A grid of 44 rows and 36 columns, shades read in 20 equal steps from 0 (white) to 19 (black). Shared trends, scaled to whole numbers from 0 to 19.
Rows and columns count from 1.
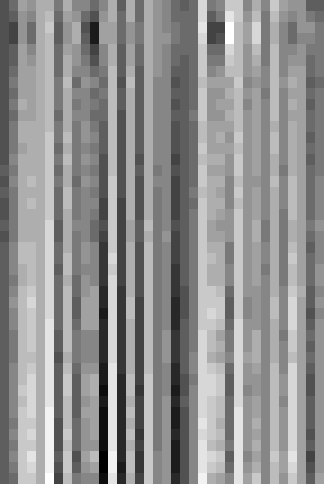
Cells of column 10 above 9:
5
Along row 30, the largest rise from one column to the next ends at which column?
14
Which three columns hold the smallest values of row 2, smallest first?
26, 23, 27
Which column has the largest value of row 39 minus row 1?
12
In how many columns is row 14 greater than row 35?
19
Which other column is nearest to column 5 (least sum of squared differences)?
15
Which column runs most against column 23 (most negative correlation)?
7
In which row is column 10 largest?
3
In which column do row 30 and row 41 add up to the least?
6
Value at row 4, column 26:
0
